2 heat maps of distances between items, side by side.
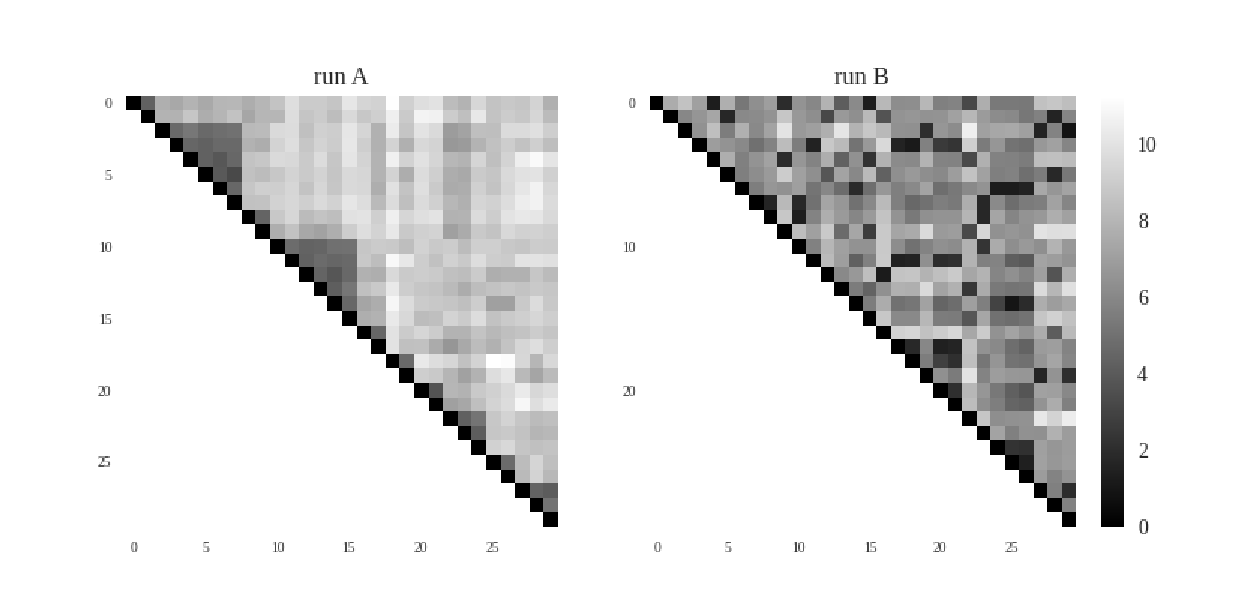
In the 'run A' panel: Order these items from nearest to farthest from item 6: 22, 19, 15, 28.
22, 19, 15, 28
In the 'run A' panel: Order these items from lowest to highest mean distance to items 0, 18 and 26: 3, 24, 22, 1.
1, 3, 22, 24
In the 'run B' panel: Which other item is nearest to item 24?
6
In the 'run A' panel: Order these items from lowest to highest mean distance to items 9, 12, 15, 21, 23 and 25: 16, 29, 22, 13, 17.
13, 22, 17, 16, 29
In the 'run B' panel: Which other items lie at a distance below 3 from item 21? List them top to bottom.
3, 11, 17, 18, 20
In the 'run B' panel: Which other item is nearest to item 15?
0
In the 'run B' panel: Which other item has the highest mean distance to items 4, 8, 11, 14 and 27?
16
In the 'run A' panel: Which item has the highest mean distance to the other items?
18
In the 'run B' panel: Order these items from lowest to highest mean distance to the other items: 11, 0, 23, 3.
11, 3, 0, 23
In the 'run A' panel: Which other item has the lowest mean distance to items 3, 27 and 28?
29
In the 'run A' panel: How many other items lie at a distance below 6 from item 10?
5
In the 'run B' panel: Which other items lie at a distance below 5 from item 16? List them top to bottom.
1, 5, 12, 28
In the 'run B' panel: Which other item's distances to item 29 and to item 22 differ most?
2
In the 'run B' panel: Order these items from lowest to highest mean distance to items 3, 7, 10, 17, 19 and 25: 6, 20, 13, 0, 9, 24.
20, 6, 24, 0, 13, 9
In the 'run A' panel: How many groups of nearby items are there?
10
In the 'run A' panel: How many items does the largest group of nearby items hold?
6
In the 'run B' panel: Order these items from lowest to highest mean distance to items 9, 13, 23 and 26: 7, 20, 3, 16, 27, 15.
15, 7, 20, 3, 16, 27
